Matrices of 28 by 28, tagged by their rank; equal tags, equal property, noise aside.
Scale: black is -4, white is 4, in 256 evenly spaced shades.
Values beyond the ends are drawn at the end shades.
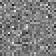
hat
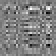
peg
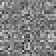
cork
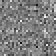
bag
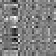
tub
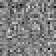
bag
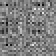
cork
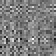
tub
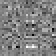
tub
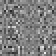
cork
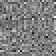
hat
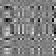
peg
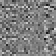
cork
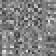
cork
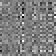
peg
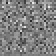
bag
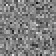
bag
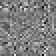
bag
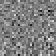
cork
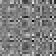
tub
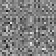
hat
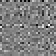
tub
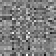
cork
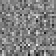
cork
